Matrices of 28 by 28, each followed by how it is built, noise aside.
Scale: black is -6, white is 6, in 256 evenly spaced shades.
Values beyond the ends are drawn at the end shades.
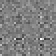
low rank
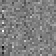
uneven columns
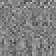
low rank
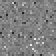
sparse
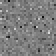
sparse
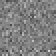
low rank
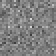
low rank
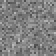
noise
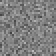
noise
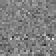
uneven rows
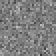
noise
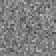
noise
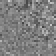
upper triangular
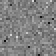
sparse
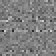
uneven rows
